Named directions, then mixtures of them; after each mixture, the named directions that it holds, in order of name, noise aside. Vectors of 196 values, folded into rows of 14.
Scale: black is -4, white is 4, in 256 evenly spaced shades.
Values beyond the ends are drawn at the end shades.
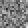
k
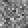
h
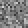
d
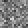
h.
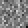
h, k.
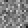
h, k.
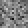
h, k.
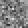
d, h, k.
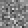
d, h, k.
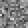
h, k.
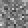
h, k.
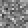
h, k.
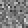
d.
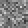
d, h, k.
